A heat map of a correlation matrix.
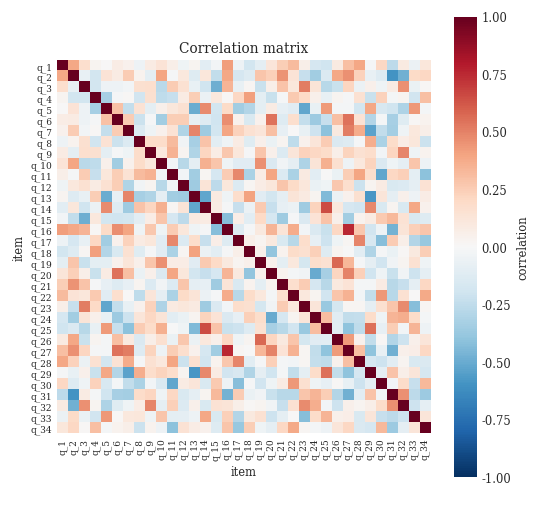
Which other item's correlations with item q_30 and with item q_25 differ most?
q_14
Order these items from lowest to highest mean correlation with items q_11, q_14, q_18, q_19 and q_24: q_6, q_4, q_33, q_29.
q_6, q_4, q_29, q_33
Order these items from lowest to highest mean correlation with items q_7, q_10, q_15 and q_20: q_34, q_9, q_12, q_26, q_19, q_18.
q_12, q_18, q_34, q_9, q_26, q_19
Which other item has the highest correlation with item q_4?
q_18
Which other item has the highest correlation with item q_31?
q_32
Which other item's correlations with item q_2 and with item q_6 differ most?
q_10
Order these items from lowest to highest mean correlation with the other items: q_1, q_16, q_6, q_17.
q_17, q_6, q_1, q_16
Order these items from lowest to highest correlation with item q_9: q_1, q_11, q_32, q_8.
q_1, q_8, q_11, q_32
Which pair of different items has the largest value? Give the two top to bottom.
q_16, q_27
